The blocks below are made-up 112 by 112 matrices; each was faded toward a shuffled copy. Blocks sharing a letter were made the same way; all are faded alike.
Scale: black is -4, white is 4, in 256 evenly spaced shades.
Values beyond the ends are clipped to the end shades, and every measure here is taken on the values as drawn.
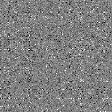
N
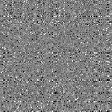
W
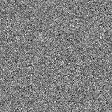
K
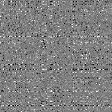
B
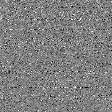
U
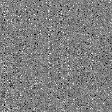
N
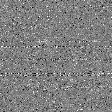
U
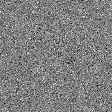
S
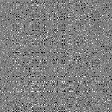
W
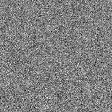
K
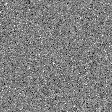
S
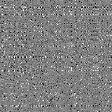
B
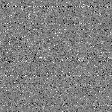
U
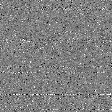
U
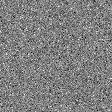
S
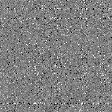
N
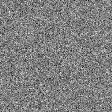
K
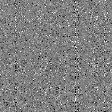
N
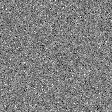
S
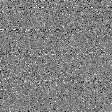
U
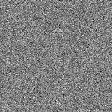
K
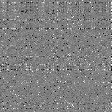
B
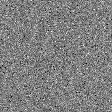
S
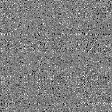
N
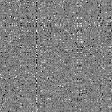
W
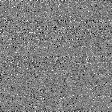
U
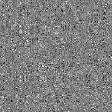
N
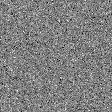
S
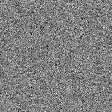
K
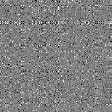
W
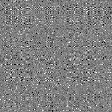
W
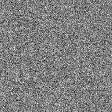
K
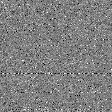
U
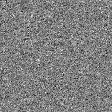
K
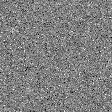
S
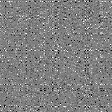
B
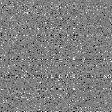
B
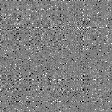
B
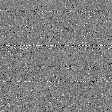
U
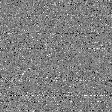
U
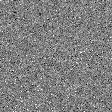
S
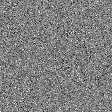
S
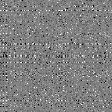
B
